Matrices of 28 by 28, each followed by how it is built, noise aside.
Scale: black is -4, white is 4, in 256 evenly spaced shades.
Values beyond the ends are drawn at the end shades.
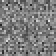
repeating columns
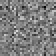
low rank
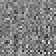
low rank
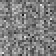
blocks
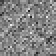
Hankel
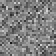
Hankel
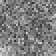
smooth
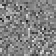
block diagonal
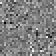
block diagonal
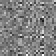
low rank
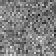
smooth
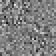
block diagonal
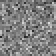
repeating columns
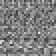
repeating columns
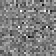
uneven rows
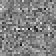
uneven rows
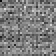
blocks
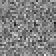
repeating columns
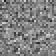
repeating columns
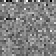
uneven rows
